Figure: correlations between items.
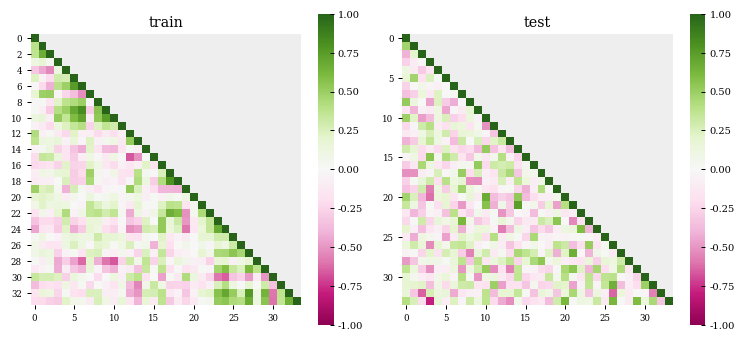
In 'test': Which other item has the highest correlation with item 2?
16
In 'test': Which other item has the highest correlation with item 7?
23
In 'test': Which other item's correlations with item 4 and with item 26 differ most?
32
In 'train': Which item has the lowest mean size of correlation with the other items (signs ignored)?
20
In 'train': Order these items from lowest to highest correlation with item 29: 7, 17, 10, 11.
10, 17, 11, 7
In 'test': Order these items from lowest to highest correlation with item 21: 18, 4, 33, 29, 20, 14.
4, 33, 18, 20, 29, 14
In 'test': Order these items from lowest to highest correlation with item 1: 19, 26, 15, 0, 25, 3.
25, 19, 3, 15, 26, 0
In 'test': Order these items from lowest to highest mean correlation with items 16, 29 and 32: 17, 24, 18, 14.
18, 17, 24, 14
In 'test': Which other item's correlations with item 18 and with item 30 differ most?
31
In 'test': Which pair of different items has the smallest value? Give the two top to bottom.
3, 33
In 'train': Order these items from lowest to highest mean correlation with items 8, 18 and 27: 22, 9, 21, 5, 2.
2, 5, 9, 21, 22
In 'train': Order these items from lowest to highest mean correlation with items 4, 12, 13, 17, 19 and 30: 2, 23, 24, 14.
24, 23, 14, 2
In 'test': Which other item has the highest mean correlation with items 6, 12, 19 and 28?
17
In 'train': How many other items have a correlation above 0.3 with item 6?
7
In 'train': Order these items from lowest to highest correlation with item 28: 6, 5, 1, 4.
6, 5, 4, 1
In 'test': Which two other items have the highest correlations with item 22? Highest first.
24, 6
